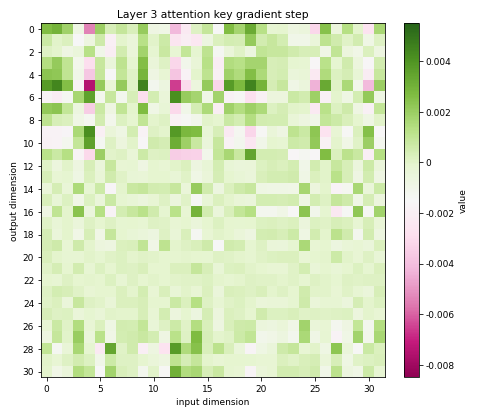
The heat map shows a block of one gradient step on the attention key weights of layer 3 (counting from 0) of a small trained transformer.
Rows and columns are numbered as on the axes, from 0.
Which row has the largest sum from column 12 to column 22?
28
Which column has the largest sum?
9
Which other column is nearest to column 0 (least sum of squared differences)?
17
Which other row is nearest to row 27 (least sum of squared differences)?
16
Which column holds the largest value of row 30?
12
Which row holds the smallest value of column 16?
5
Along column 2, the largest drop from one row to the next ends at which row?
6
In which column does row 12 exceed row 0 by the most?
4
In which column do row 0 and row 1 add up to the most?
19
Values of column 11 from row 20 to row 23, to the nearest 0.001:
0 0 0 0
